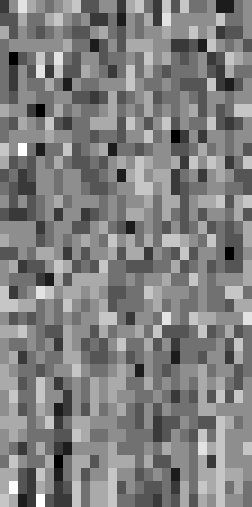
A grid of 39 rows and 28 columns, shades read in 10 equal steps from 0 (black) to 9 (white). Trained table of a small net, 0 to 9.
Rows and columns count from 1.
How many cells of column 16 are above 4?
14
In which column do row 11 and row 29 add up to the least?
20
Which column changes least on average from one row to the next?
4
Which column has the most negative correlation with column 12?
17
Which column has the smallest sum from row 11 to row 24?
26
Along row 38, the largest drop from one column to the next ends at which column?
3
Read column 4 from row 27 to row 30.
5 4 4 4
